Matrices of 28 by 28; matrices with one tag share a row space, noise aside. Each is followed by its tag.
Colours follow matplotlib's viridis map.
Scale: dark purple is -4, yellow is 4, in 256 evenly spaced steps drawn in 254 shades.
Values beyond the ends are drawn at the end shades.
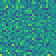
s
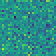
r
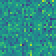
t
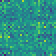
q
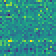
q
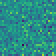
t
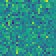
s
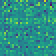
q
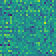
q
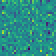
r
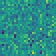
r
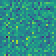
s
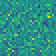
s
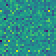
s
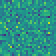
s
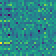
q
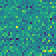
t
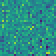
r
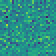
s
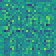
s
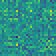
t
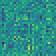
r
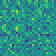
s
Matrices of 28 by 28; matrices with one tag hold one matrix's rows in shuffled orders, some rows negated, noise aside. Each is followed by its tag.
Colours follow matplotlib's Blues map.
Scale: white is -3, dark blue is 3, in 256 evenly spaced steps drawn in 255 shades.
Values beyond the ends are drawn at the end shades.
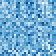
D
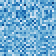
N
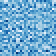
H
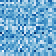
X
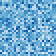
D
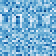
H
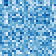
H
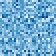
D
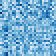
H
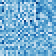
X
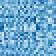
X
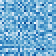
X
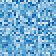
D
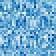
N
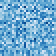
N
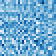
X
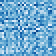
X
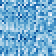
X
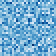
D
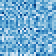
X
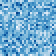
H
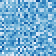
X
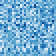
N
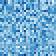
N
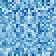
D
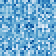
D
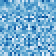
D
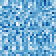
H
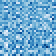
H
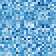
D
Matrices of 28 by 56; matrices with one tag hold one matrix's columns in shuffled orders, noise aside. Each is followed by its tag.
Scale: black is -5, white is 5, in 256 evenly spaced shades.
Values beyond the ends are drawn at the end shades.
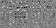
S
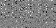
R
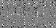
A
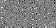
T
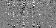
A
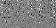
R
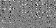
R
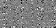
T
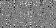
A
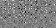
R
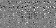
S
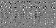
S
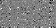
T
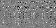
S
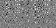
R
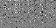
R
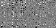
A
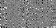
T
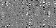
A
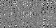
A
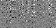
R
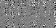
A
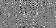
A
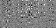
R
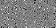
T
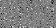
T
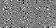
T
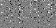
R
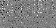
R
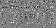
S
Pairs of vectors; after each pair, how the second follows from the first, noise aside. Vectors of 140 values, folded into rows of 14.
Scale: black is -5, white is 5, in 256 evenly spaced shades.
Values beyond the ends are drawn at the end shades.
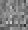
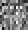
reversed, scaled up.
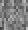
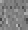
wrapped around, negated, partly zeroed.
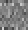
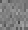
wrapped around, negated, shrunk.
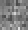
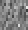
shuffled.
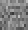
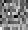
reversed, scaled up.
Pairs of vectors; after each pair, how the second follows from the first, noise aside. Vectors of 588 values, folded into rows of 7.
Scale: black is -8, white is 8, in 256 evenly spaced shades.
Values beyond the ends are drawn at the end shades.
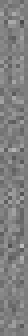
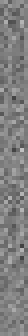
negated.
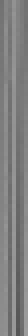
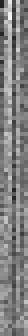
reversed, negated, scaled up.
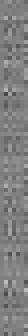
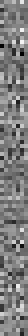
reversed, negated, scaled up.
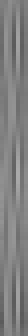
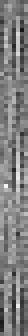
scaled up.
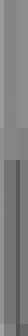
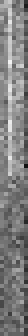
reversed, negated, scaled up.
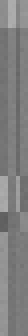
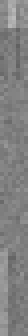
partly zeroed.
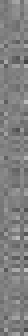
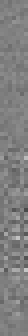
partly zeroed.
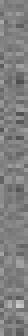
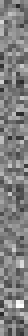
scaled up.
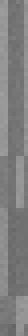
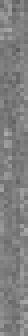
reversed, partly zeroed.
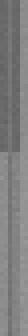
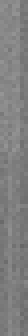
negated, shrunk.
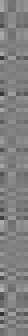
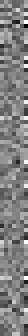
reversed, negated, scaled up.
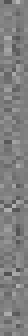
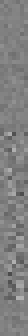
reversed, partly zeroed.
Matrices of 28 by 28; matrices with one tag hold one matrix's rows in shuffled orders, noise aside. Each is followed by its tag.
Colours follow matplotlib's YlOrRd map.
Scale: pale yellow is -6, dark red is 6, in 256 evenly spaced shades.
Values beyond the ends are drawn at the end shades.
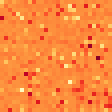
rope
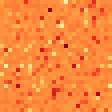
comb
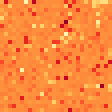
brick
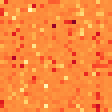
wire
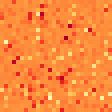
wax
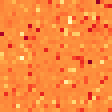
rope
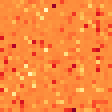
wire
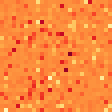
wax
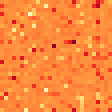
wire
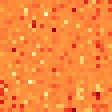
wire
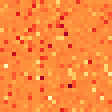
wax
